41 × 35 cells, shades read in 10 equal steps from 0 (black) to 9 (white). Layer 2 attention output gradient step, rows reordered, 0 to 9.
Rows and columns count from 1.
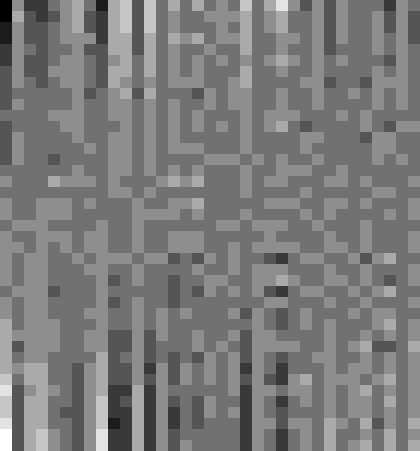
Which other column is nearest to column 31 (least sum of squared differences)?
35
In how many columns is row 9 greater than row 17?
8
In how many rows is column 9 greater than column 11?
20
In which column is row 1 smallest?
1
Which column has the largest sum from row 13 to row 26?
17
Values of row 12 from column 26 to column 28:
3 4 4
